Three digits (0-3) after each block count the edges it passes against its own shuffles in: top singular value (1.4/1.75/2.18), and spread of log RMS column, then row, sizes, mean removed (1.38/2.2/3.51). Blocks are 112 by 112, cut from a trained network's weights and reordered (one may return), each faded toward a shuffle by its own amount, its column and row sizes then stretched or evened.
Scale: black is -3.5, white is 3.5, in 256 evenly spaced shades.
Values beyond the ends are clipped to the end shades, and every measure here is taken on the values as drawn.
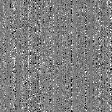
1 3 0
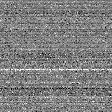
3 0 2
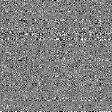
1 2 3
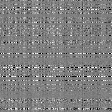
3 0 3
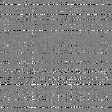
2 1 3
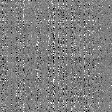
1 3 0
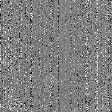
1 3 0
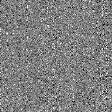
1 2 0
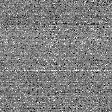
2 1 1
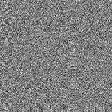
2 0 0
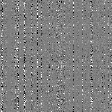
1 3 1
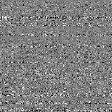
1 2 3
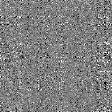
1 2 2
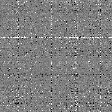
2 2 2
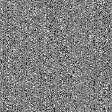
0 2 0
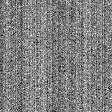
3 0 1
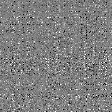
0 2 2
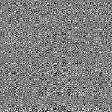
3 2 3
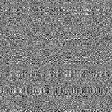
3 0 3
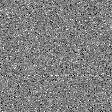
0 0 1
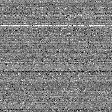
3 0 2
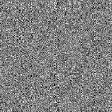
2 2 1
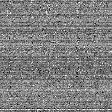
3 1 1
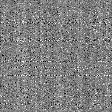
1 0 2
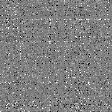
0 2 2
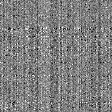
3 1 2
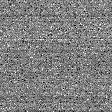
1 0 0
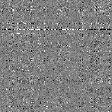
2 2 2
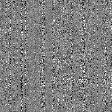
0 3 1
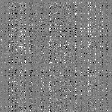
1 3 2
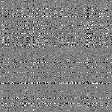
2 2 3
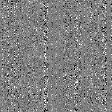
0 3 1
